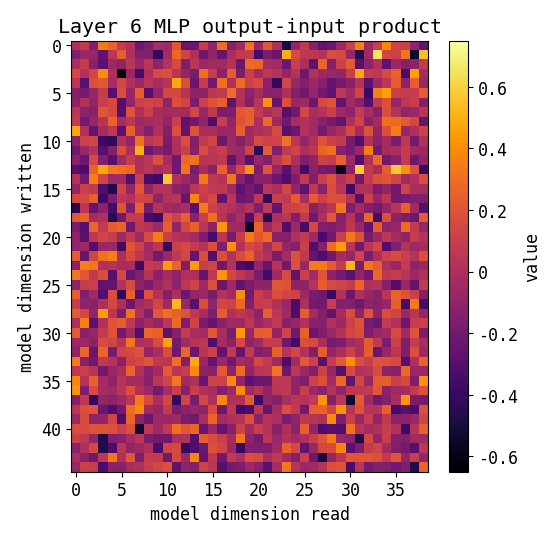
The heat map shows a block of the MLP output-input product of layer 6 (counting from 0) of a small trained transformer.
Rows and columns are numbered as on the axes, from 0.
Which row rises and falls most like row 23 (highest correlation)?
16
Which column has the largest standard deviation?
3
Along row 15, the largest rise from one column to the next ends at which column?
5
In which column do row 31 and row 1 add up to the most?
33
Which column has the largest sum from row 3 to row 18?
34
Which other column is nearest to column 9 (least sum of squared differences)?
8
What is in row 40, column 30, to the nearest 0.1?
0.3
